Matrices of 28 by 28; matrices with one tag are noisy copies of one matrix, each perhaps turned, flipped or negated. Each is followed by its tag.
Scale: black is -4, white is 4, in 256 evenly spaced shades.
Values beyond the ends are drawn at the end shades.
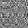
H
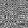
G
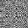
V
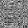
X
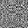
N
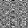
H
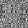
X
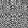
V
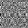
H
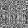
X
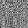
G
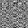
H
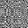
N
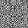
V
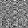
H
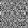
H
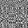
N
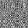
G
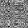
X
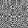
V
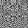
V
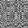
N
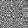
V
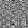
H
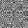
V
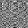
H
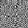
V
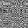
G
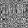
X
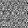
H
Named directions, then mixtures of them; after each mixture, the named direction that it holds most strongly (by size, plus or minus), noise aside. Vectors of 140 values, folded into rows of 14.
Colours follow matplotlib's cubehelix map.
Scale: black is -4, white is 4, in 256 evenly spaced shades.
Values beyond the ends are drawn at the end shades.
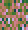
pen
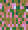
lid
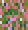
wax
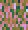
lid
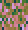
pen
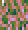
wax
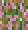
wax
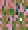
wax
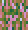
wax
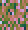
lid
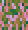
wax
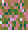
wax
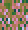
pen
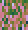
pen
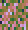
wax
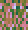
lid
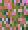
pen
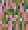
wax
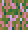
wax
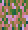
pen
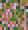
lid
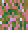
wax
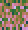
lid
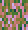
pen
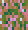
wax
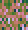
pen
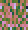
lid
